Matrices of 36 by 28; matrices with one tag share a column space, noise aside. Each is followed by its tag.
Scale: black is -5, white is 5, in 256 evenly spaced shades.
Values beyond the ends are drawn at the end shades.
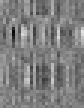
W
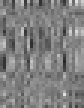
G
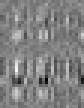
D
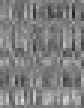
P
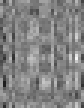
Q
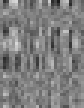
G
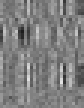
W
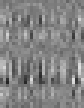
D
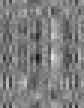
Q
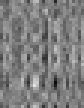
Q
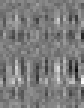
D
